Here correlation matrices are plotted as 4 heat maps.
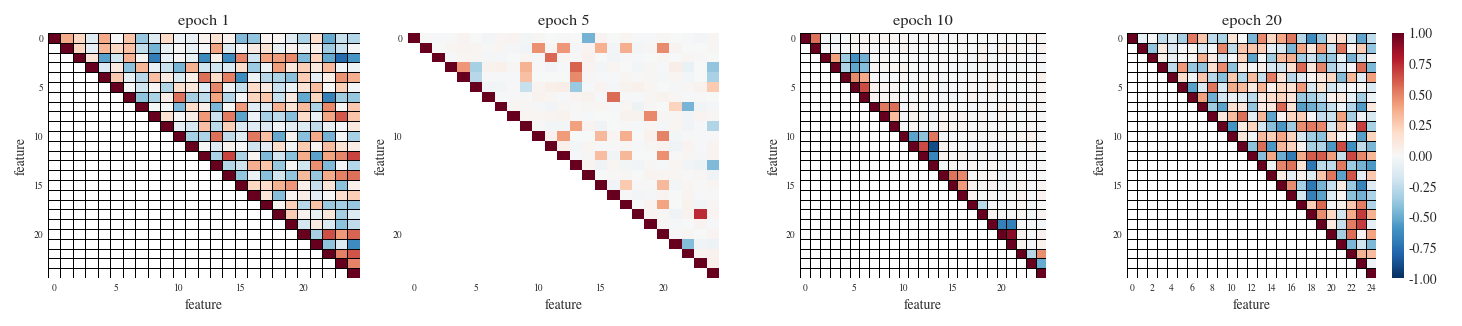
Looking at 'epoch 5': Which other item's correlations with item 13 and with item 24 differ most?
3
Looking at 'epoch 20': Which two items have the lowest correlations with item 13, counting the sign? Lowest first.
18, 24
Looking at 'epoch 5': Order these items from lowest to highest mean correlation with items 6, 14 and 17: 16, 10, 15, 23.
23, 15, 10, 16
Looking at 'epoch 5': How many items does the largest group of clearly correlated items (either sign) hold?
6
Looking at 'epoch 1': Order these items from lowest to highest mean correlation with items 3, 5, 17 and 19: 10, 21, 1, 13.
10, 1, 13, 21
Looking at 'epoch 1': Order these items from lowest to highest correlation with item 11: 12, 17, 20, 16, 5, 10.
10, 16, 17, 12, 5, 20
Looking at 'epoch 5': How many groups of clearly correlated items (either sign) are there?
8
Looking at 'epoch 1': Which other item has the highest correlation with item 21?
13
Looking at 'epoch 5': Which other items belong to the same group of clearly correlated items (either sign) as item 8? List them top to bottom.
19
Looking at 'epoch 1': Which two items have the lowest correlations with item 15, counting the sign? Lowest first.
4, 8
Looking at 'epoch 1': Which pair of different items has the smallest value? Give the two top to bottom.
2, 23
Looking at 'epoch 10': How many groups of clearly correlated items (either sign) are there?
8
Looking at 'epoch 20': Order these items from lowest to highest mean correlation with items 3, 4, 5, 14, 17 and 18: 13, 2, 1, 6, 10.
6, 2, 13, 10, 1
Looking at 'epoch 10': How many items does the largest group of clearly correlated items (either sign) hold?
5
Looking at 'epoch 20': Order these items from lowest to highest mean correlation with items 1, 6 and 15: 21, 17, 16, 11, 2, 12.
12, 17, 2, 16, 11, 21
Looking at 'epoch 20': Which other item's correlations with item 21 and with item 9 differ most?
23
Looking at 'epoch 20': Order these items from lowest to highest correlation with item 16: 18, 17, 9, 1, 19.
18, 19, 1, 9, 17
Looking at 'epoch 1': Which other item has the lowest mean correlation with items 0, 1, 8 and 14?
15
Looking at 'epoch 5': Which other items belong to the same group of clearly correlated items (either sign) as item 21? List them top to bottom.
7, 22
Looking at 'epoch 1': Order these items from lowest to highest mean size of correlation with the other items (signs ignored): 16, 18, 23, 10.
16, 18, 10, 23
